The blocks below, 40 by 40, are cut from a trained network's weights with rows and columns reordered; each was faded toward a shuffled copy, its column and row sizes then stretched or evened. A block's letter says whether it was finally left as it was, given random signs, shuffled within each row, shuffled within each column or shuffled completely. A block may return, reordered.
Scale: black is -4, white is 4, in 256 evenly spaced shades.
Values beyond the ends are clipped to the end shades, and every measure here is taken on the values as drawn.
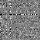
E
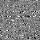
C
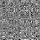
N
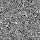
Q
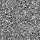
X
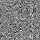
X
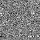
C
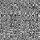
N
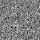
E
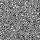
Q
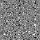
E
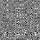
N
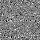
C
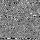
C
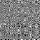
N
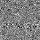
C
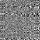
N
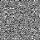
N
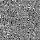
X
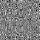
N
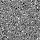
Q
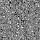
X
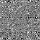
E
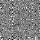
E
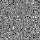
E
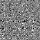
E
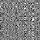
N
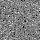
Q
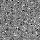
Q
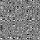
N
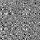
N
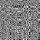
N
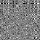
N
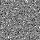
Q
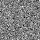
Q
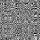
N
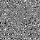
E
